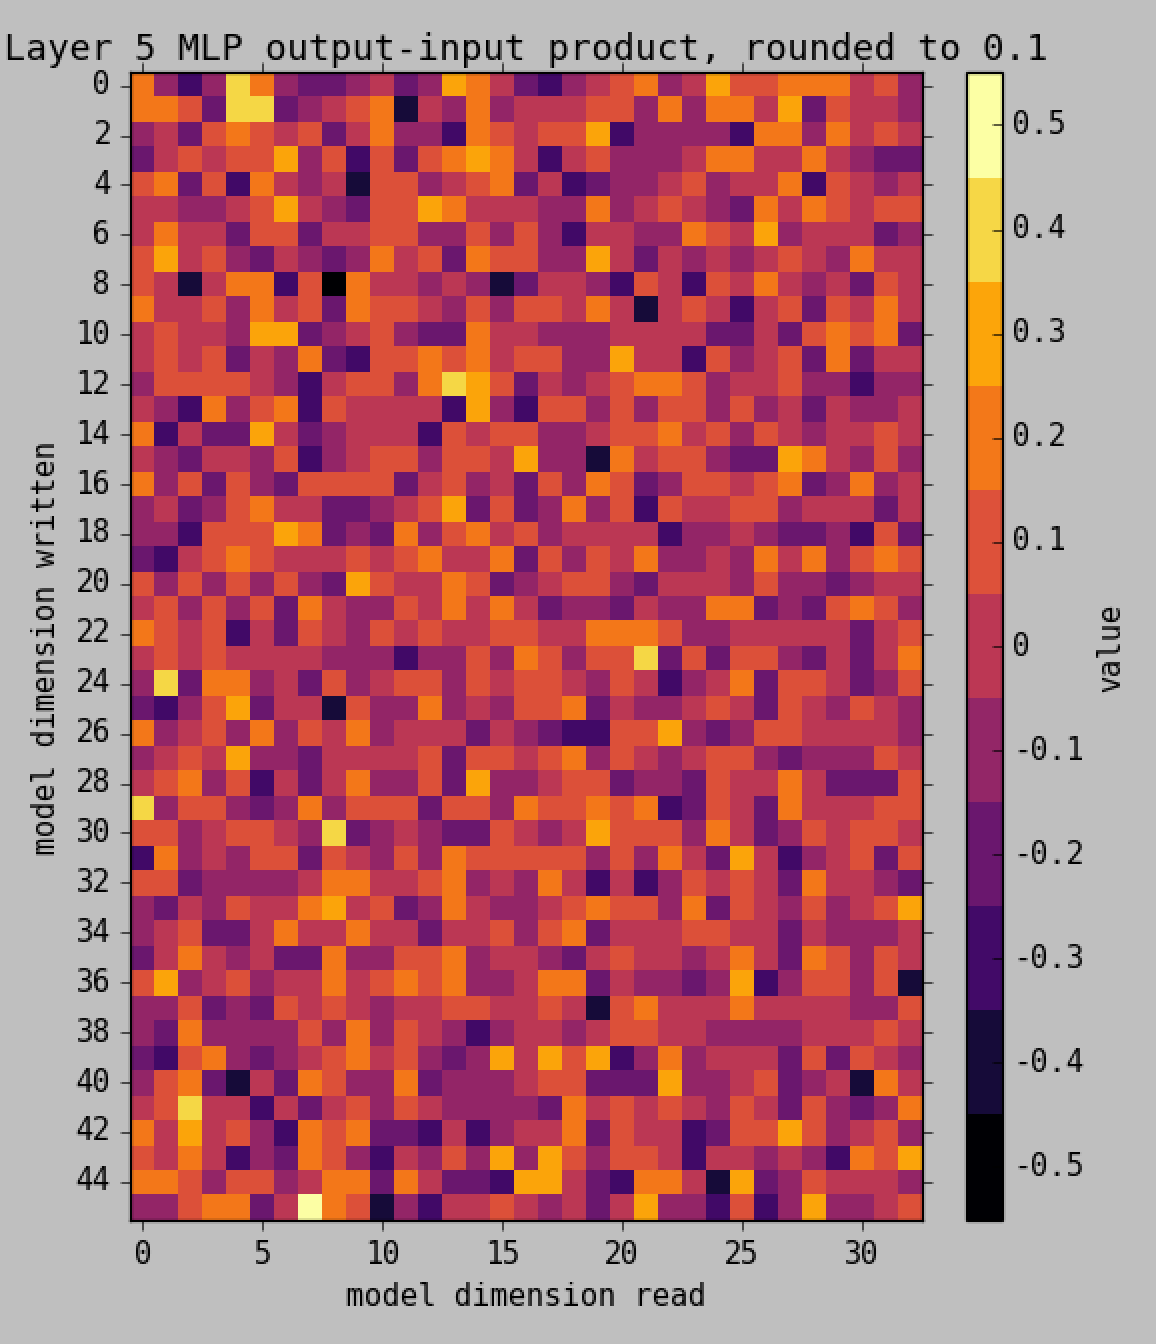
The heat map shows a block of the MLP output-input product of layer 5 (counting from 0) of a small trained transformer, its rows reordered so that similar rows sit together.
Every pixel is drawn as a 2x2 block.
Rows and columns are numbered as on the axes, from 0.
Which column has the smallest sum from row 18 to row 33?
22
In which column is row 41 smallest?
5
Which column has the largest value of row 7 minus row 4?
19
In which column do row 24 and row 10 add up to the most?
1
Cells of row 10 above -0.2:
26
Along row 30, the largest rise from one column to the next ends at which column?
8
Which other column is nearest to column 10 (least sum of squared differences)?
29
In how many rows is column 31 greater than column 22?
20
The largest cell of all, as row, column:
45, 7
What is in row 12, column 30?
-0.3
